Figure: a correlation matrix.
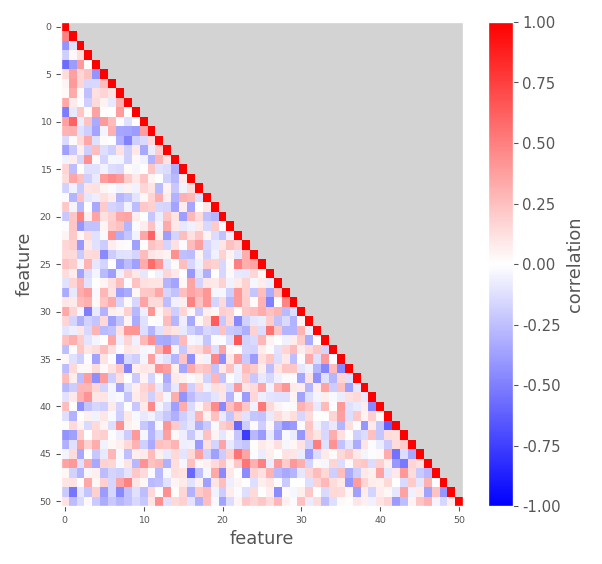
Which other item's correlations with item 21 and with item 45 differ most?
42
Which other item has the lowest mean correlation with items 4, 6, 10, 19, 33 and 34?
50
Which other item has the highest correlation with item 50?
12
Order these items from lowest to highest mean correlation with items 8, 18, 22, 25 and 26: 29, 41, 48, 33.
41, 48, 29, 33
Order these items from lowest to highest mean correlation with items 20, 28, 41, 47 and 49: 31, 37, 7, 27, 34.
7, 37, 27, 31, 34
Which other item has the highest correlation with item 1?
10
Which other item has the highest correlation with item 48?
8
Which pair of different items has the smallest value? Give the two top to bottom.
23, 43
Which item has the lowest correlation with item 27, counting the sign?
49
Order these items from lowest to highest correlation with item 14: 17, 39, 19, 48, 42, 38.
19, 17, 38, 48, 42, 39
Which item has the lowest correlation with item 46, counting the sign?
43
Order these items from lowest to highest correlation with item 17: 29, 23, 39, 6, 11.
39, 6, 11, 29, 23
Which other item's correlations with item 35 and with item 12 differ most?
36
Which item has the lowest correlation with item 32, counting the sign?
37
